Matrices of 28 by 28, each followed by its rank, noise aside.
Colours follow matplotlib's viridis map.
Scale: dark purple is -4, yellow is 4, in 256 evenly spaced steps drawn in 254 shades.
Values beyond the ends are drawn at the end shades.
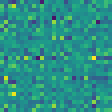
four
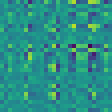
two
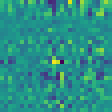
three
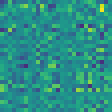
four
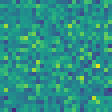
six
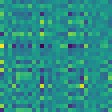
two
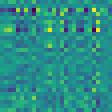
two
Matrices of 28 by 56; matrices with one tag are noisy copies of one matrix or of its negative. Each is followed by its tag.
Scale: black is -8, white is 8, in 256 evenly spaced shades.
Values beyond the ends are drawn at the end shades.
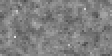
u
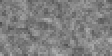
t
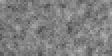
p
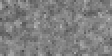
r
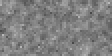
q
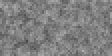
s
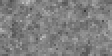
q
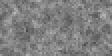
u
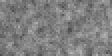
p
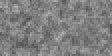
s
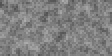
s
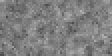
p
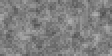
u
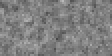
s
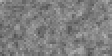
p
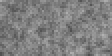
p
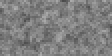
s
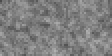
t
